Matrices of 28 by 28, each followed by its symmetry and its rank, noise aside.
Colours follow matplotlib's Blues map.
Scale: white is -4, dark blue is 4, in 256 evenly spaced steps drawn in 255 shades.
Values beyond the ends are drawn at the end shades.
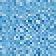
antisymmetric, rank four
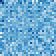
symmetric, rank four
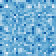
symmetric, rank three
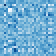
symmetric, rank three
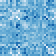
symmetric, rank three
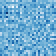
antisymmetric, rank four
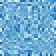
no symmetry, rank four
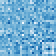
symmetric, rank four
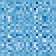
no symmetry, rank three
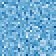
symmetric, rank five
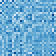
symmetric, rank four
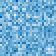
symmetric, rank five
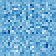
no symmetry, rank five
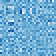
antisymmetric, rank four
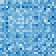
symmetric, rank five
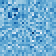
symmetric, rank four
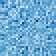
symmetric, rank five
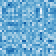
no symmetry, rank three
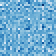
no symmetry, rank five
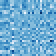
no symmetry, rank three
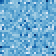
symmetric, rank four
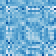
no symmetry, rank three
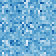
no symmetry, rank five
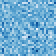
antisymmetric, rank four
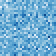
symmetric, rank five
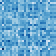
no symmetry, rank four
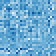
symmetric, rank four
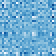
no symmetry, rank three
